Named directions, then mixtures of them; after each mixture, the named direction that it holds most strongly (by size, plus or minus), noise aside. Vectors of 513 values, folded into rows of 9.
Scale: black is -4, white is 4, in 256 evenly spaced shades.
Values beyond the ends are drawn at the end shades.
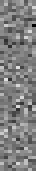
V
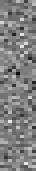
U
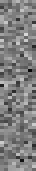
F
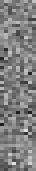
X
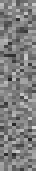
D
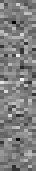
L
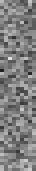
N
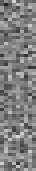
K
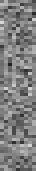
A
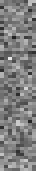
N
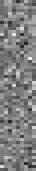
U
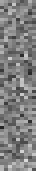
N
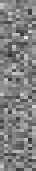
D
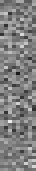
U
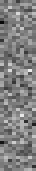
A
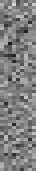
D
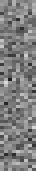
D
